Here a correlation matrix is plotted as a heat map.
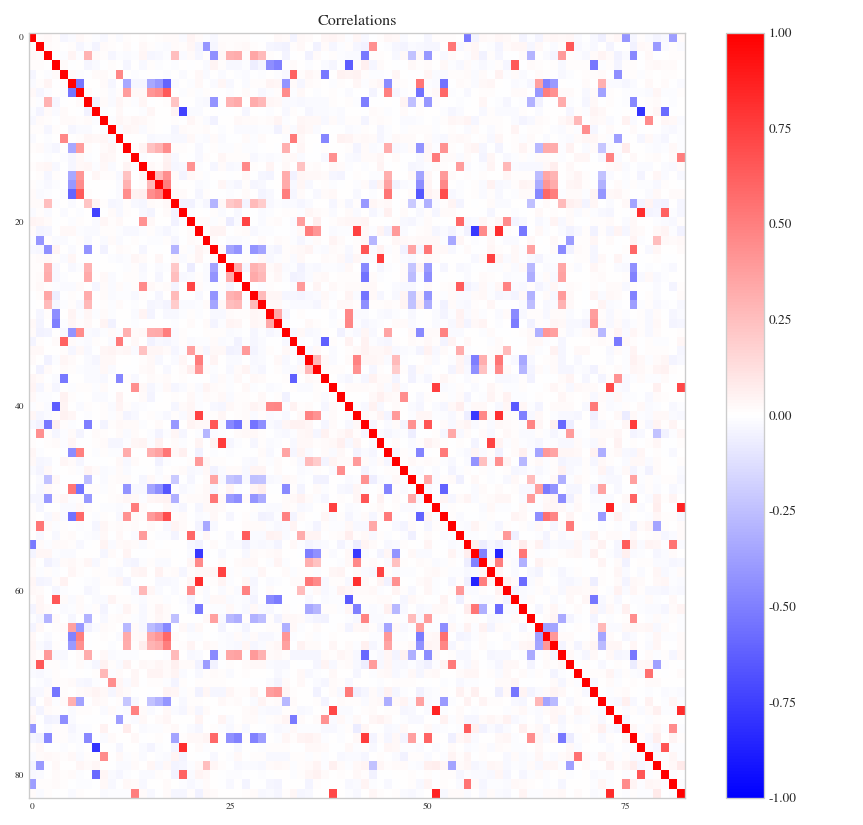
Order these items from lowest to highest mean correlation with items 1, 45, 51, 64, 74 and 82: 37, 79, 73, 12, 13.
79, 12, 37, 13, 73
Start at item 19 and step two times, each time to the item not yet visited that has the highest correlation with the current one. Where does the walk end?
80
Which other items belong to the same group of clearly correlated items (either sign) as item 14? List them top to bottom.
20, 27, 34, 54, 60
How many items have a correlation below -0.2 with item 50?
8
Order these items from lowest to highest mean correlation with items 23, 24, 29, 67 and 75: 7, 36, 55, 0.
0, 36, 7, 55
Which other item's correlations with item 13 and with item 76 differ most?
42
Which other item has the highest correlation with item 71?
40
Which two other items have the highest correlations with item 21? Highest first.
59, 41
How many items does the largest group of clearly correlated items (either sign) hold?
14
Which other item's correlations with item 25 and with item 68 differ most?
1
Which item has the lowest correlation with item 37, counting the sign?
33
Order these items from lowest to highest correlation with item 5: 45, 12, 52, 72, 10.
52, 45, 12, 10, 72
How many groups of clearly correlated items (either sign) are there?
14
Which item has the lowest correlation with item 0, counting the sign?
55
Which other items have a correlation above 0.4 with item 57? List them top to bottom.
21, 41, 59
